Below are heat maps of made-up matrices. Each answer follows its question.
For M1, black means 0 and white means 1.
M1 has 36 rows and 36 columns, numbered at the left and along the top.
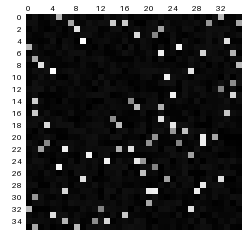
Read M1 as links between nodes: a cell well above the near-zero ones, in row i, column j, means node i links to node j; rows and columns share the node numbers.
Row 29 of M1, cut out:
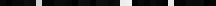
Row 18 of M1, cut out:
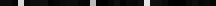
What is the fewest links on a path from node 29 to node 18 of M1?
3
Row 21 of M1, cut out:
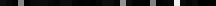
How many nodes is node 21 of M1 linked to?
4
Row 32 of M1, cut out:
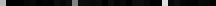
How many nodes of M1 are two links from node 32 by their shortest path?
3
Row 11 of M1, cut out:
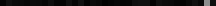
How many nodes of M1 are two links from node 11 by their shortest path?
2
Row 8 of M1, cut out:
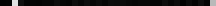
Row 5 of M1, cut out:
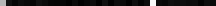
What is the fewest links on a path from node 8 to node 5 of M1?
7
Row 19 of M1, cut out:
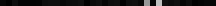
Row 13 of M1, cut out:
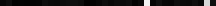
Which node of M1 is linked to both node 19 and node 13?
node 24
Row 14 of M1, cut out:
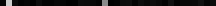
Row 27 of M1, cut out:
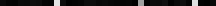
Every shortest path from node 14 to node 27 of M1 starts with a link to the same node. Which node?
node 1
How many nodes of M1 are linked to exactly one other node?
8
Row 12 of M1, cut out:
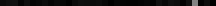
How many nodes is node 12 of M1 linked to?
1
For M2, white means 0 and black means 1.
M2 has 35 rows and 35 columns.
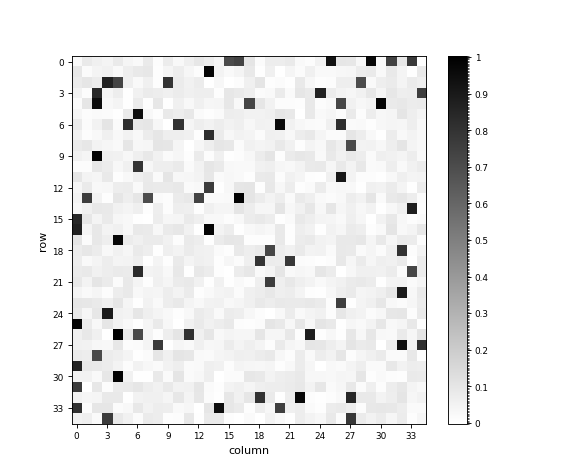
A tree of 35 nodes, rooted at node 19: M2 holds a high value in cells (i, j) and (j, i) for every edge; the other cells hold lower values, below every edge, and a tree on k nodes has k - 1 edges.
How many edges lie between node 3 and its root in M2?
5
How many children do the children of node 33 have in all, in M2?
5
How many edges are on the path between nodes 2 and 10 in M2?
4
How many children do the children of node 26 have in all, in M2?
3
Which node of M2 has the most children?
0
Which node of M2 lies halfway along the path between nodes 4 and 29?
20
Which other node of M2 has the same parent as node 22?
27
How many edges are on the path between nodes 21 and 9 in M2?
8
